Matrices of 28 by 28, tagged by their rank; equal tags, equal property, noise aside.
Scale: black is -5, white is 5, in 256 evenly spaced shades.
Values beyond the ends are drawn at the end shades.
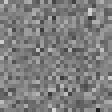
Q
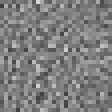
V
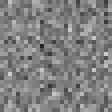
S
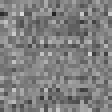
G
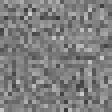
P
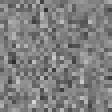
Q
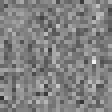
P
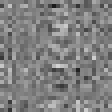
G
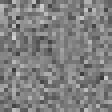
P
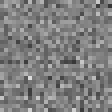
S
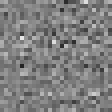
S
